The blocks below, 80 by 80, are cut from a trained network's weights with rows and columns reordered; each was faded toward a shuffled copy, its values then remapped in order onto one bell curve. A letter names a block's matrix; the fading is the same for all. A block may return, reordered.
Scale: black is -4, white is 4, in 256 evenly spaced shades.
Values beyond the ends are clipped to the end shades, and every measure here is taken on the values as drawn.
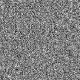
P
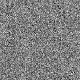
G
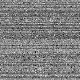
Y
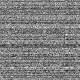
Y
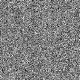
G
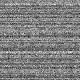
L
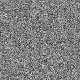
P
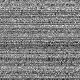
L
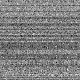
L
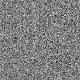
G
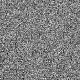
P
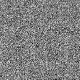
G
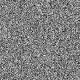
G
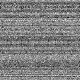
L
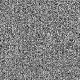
G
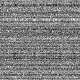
L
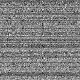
Y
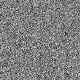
P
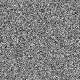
P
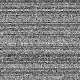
L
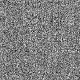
G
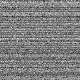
L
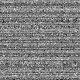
Y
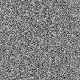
P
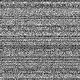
L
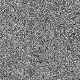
G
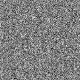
G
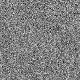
P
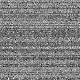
Y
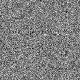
P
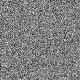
P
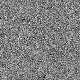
G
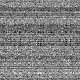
L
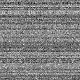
L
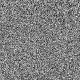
P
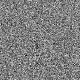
P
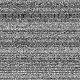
L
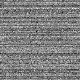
L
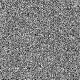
G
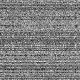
L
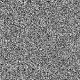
P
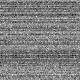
L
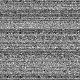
Y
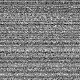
L
